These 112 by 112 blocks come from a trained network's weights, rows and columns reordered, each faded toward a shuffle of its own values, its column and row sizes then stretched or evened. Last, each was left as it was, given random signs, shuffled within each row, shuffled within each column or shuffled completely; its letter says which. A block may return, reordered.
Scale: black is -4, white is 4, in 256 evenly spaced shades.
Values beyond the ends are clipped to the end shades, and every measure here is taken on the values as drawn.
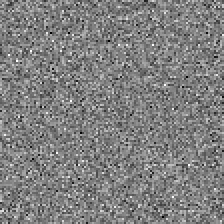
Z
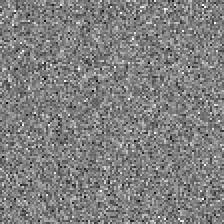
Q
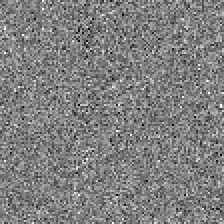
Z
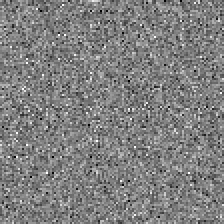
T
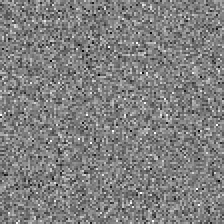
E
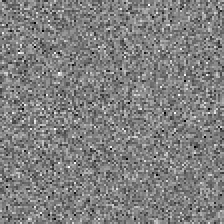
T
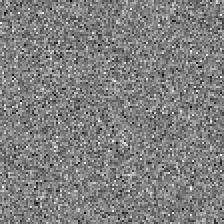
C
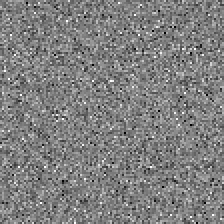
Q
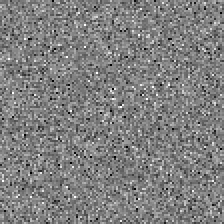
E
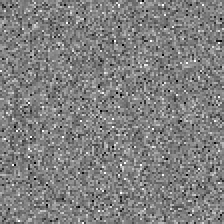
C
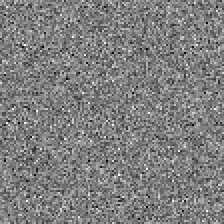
Z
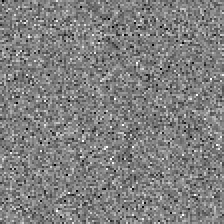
Q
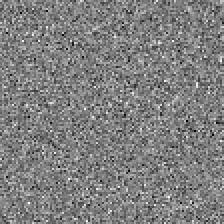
Q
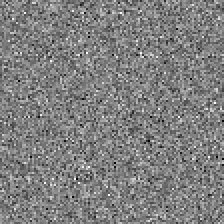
Q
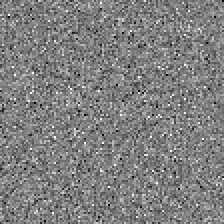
C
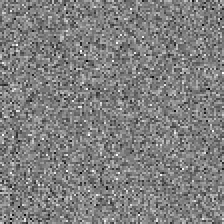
Z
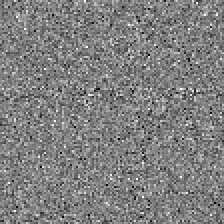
Z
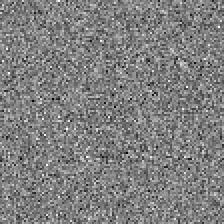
Q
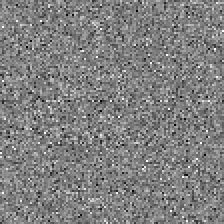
Z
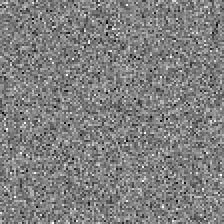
C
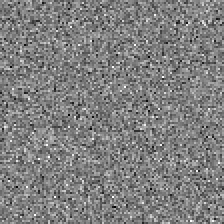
Q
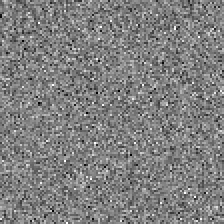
Q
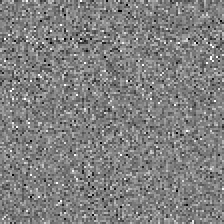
Z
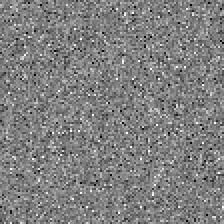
E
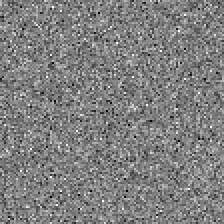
C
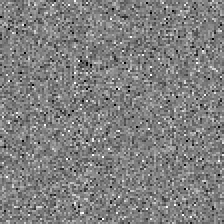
C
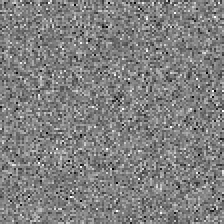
Z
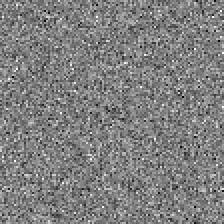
Q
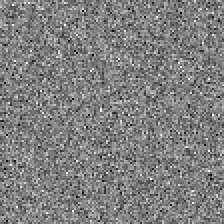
E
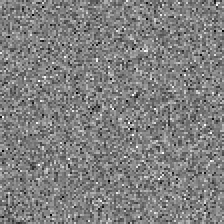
E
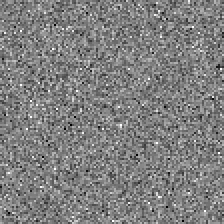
E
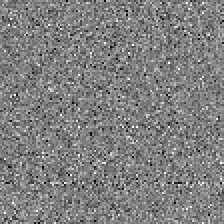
T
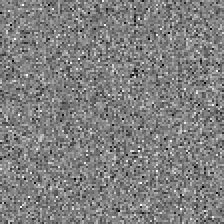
C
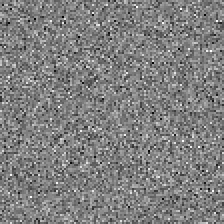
Q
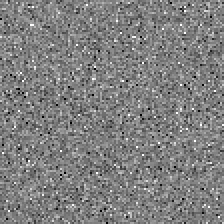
E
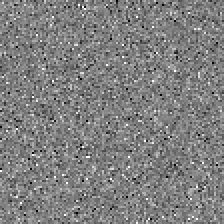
C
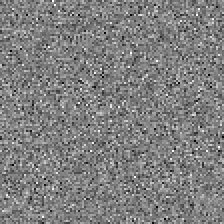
Q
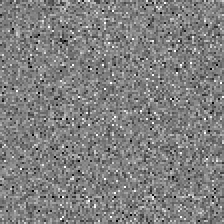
Z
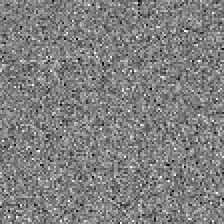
Q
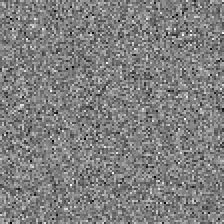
Z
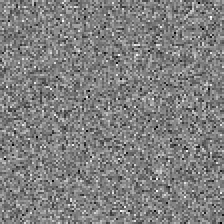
Q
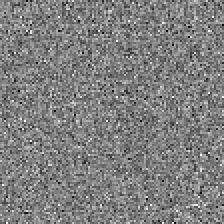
T
